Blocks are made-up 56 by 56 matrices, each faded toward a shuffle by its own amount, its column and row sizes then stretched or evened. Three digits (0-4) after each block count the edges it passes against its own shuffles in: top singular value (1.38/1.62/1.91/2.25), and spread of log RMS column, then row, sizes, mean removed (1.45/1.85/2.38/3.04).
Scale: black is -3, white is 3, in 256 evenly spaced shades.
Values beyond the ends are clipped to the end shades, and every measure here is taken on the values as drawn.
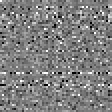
3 0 3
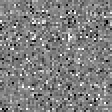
0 0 2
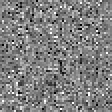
2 2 0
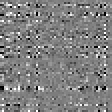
4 3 4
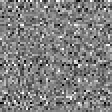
3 1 3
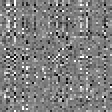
4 4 2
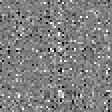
1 2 2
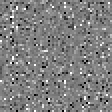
1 2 0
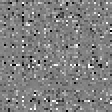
0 2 3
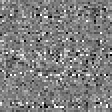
1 0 3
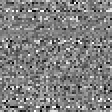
2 0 4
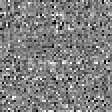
1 1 3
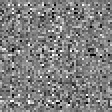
1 2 3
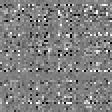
2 3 4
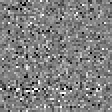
0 1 2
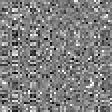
4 2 0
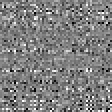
3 2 4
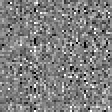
1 3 0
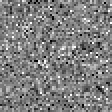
1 0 0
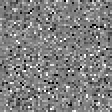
1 1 1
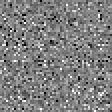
2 1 1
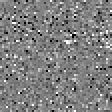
0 1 1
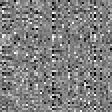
4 3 0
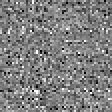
1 2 2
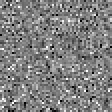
1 0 2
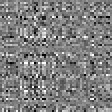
4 3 4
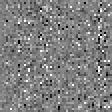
2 3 0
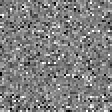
0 1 2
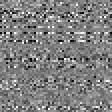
3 0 4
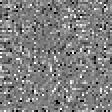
2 1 1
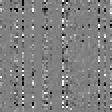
3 4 2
